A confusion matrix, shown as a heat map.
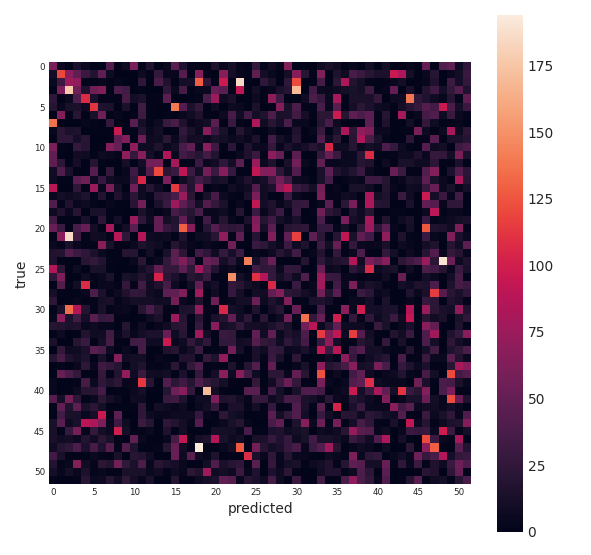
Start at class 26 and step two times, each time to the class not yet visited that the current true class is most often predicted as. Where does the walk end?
6
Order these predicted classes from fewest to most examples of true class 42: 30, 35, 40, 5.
40, 5, 30, 35
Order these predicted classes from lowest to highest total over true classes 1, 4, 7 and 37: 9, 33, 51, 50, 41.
9, 41, 50, 51, 33
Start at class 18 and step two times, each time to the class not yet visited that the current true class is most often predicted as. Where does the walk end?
23
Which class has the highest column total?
33
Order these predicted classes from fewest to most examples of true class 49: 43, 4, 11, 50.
4, 43, 11, 50
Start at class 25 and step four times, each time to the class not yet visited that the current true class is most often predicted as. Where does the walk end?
50
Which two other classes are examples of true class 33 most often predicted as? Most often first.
37, 35
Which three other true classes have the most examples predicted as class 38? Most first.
30, 9, 8
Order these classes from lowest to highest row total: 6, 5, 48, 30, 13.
48, 6, 5, 30, 13
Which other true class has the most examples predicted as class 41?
46
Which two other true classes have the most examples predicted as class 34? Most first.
10, 47
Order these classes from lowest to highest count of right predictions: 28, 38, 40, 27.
38, 28, 40, 27
